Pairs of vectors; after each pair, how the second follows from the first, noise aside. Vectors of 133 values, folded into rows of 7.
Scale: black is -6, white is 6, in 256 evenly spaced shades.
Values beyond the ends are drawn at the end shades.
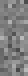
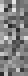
reversed, scaled up.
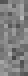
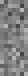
sign-scrambled.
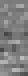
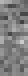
reversed, negated.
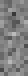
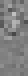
negated, partly zeroed.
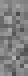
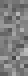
negated.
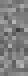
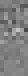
negated, partly zeroed.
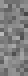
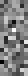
reversed, scaled up.
